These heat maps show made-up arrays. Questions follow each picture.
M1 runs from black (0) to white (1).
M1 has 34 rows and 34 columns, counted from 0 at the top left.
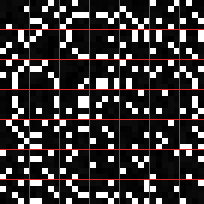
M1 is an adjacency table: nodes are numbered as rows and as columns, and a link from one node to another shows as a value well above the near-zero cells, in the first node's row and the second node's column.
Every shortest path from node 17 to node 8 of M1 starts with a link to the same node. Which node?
node 2
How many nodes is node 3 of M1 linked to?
9
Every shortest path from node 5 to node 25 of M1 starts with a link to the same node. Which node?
node 24
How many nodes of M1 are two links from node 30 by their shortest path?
3
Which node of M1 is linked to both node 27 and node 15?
node 23
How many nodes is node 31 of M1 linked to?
6
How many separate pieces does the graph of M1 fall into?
2
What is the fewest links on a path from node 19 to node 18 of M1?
5
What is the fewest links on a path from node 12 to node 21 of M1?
2
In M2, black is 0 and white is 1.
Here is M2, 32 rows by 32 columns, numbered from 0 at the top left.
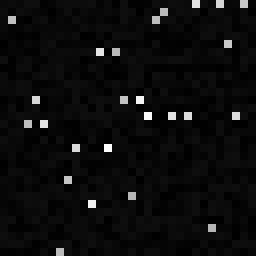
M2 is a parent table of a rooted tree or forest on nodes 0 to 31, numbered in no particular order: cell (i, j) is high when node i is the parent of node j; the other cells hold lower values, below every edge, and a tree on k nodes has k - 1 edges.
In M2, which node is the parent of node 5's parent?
12
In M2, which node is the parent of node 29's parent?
6
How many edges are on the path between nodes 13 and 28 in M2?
7
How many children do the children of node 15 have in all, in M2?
1
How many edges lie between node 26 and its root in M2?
5
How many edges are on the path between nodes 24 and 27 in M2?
2
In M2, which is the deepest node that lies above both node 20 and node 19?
2
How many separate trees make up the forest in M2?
7
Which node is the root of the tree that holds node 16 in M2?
0
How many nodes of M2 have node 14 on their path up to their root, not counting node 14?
6
